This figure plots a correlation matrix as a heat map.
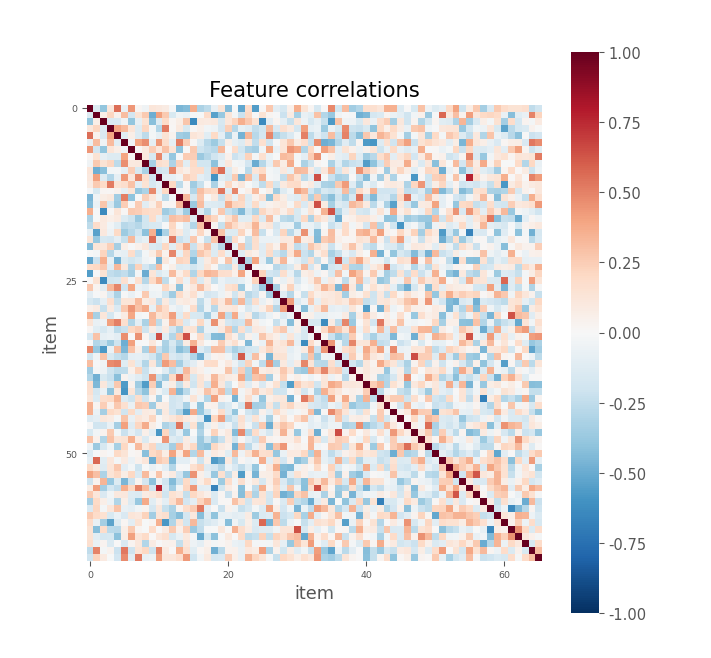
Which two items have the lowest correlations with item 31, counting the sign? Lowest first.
34, 62
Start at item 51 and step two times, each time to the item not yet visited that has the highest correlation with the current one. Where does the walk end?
64
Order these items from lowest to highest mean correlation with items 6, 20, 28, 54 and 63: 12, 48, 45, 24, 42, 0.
45, 12, 0, 24, 42, 48
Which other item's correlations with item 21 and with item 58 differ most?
61
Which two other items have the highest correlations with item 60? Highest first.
25, 46
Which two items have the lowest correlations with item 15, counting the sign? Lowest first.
2, 22
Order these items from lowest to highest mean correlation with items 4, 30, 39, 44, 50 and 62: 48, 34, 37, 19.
34, 37, 19, 48
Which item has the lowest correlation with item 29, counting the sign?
40
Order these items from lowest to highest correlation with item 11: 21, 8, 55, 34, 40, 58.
34, 58, 55, 40, 21, 8
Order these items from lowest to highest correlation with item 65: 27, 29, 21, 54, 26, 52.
52, 27, 54, 26, 21, 29
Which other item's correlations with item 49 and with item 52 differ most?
28
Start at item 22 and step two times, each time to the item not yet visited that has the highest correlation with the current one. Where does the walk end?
47
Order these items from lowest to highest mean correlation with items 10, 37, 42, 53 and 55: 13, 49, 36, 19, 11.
36, 13, 49, 19, 11
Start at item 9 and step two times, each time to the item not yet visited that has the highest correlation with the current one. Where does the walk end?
12
